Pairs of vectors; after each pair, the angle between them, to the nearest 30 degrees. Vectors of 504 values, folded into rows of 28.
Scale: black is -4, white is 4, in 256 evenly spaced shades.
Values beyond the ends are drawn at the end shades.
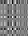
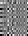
120 degrees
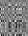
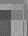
90 degrees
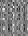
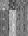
60 degrees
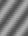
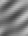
120 degrees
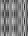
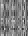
30 degrees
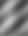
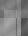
60 degrees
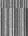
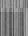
150 degrees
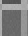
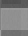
90 degrees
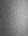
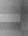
150 degrees
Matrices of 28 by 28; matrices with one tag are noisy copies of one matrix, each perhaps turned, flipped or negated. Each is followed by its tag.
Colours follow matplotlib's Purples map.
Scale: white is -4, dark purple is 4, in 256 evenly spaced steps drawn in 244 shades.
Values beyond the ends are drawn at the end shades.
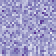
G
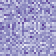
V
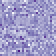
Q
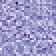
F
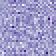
Q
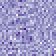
Q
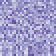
G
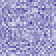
Q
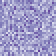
V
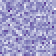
F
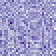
Q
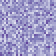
G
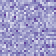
G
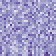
G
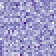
F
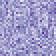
Q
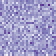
V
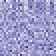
G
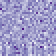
G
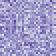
V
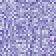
Q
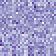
G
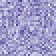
Q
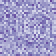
V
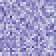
F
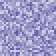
F
